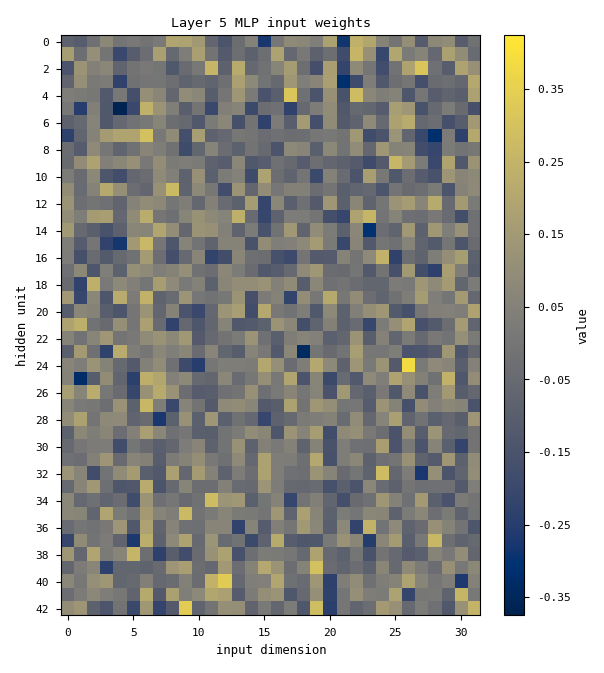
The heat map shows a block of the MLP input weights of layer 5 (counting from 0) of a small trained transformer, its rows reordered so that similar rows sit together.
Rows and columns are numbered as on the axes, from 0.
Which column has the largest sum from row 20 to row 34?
6
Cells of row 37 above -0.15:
28
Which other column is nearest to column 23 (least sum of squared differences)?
18
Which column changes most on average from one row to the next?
4
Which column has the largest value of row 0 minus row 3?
22
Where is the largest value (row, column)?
24, 26
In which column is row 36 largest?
23
